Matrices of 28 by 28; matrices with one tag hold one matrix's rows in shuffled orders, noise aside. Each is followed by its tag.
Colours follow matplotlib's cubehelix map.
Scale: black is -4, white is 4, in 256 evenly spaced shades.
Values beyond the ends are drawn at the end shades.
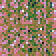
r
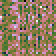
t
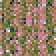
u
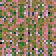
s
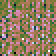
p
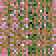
r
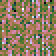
p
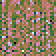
p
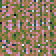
p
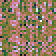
t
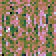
u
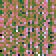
s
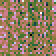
r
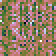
t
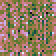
r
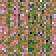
r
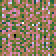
p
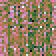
r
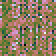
t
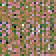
p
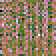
s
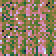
u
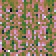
u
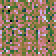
u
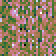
t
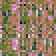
t
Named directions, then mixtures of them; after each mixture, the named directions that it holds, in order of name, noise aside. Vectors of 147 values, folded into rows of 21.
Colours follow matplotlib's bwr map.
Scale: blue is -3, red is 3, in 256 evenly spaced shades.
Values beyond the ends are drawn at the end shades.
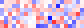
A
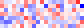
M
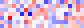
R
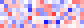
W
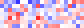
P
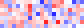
W.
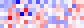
P, R.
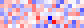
A.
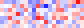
M, P.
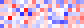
R.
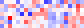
R.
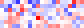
P.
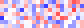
M, P.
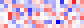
P, R, W.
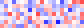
P, W.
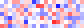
A, R.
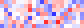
W.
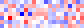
R.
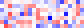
A, R.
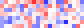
M, P, R.
